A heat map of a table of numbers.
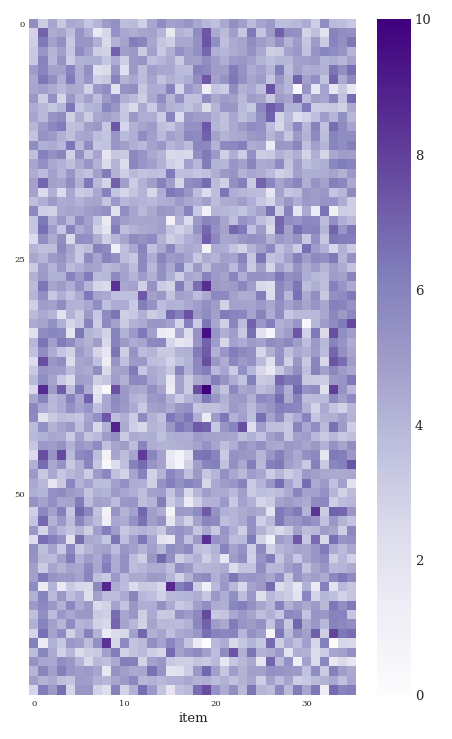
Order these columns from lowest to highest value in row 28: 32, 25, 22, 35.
25, 32, 35, 22
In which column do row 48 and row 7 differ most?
26
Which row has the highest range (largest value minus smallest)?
39
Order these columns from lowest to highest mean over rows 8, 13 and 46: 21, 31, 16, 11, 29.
16, 11, 21, 31, 29
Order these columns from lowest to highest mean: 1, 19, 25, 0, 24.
0, 25, 24, 1, 19
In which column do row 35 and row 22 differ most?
4
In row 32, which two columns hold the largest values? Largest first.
35, 24
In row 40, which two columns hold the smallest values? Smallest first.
7, 16
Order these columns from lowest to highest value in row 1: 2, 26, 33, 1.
2, 26, 33, 1
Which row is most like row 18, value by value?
48
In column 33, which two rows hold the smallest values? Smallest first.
66, 20
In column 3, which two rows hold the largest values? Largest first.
46, 39
